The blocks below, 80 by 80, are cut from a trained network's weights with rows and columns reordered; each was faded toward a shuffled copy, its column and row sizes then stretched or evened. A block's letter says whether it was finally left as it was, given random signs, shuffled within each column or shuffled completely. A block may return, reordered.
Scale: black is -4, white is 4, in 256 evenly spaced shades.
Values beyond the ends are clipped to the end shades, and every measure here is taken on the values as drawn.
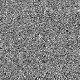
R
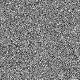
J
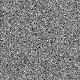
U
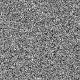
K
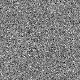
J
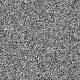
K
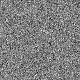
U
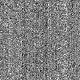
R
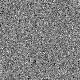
U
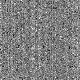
R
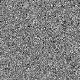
R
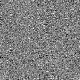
R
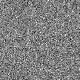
U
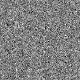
J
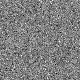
U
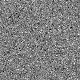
U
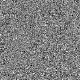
J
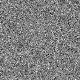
K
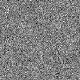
R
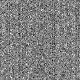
R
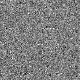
J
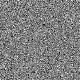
K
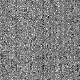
R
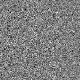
R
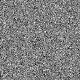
J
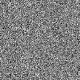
J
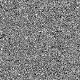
J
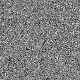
J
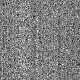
R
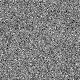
U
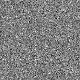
J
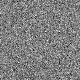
K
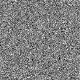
J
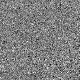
J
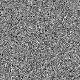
J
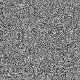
R
